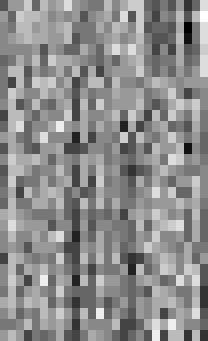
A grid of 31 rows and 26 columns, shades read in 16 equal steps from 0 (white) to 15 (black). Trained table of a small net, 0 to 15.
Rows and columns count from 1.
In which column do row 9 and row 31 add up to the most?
24
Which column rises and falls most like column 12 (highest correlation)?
3
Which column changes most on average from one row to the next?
22
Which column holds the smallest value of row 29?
13
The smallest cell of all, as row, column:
2, 26
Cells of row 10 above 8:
5
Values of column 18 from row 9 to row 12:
5 4 6 11
